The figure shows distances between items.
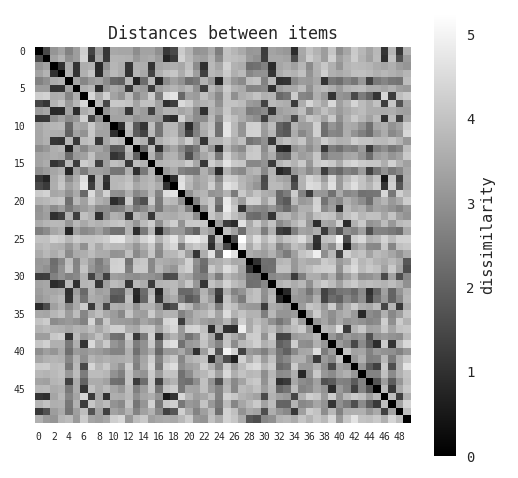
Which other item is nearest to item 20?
10
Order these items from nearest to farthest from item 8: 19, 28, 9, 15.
15, 28, 9, 19
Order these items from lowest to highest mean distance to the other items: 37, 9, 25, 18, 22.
9, 22, 18, 37, 25
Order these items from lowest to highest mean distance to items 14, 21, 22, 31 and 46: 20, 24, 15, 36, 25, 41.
15, 24, 20, 36, 41, 25
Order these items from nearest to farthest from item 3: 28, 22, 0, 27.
22, 28, 0, 27
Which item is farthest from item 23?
27
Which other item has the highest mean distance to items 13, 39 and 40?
25
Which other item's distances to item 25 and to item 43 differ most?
35
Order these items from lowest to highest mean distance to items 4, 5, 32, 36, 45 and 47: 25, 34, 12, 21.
21, 12, 34, 25
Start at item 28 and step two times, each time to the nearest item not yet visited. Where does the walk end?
49
